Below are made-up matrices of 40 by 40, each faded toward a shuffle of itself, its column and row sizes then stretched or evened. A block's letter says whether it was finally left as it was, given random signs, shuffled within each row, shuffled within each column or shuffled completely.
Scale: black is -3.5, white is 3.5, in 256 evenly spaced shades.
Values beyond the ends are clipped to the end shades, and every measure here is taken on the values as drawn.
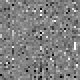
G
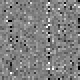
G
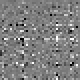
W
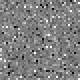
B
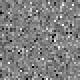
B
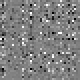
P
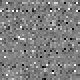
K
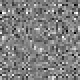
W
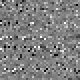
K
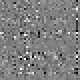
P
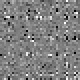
W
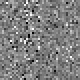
G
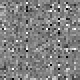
P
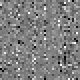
G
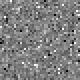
B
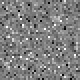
B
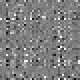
W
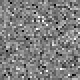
B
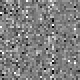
G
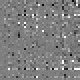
W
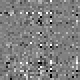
P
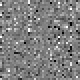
G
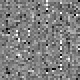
G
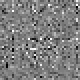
P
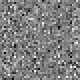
G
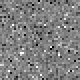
B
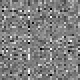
W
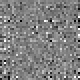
P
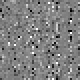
G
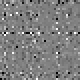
W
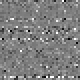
K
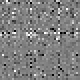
W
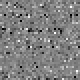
K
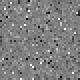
B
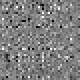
W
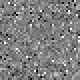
B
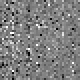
G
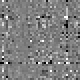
W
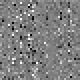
G
